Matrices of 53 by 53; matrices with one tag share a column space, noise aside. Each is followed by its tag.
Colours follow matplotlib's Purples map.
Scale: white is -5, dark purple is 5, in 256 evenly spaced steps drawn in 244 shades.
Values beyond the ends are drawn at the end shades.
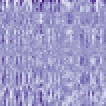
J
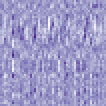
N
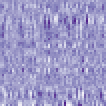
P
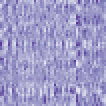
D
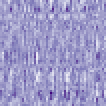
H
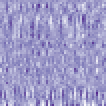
P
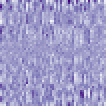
J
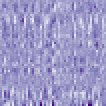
P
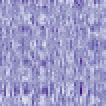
D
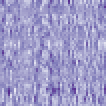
D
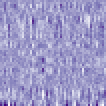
P
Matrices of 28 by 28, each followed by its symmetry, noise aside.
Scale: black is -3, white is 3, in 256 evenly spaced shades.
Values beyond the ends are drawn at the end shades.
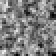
no symmetry.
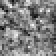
antisymmetric.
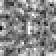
mirrored top to bottom.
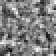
antisymmetric.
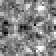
mirrored top to bottom.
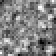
symmetric.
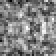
mirrored top to bottom.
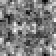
mirrored top to bottom.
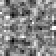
mirrored top to bottom.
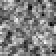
no symmetry.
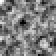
symmetric.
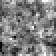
antisymmetric.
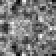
mirrored top to bottom.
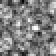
mirrored top to bottom.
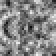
mirrored top to bottom.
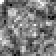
symmetric.
